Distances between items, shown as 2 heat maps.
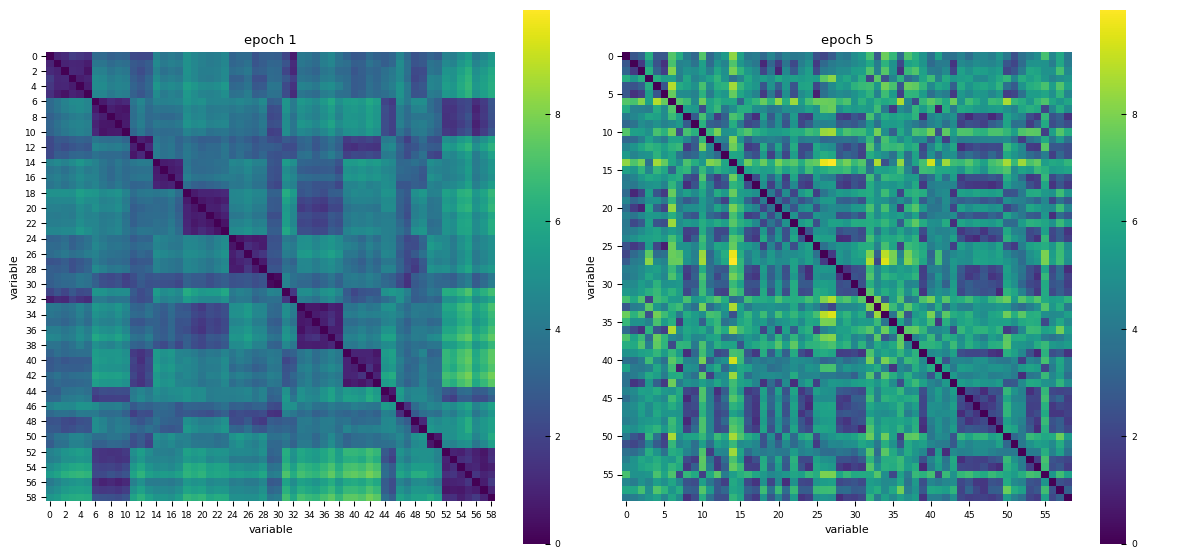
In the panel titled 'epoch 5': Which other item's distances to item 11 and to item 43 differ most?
22
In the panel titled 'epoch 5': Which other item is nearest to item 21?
56
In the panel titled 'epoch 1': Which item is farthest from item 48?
55
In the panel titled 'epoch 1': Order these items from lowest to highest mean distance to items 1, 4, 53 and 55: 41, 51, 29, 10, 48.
10, 29, 48, 51, 41
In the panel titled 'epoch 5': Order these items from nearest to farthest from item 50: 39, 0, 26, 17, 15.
0, 26, 17, 39, 15
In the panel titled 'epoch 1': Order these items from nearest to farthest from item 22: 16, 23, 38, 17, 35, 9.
23, 35, 38, 17, 16, 9
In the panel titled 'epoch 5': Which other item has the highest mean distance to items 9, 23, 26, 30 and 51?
14
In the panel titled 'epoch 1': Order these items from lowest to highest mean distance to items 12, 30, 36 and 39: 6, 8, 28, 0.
0, 28, 8, 6
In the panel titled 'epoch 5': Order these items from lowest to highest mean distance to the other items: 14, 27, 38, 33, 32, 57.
57, 33, 27, 38, 32, 14
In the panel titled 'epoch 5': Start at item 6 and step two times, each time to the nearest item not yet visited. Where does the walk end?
15
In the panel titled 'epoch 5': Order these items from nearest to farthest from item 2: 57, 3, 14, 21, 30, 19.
19, 21, 30, 3, 57, 14
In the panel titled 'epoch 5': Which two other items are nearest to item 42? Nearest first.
52, 11
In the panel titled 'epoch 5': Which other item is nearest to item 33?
27
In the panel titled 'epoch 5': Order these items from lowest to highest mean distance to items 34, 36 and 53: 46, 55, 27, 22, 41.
46, 41, 22, 55, 27
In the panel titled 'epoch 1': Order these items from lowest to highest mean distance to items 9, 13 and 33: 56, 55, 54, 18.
56, 18, 54, 55
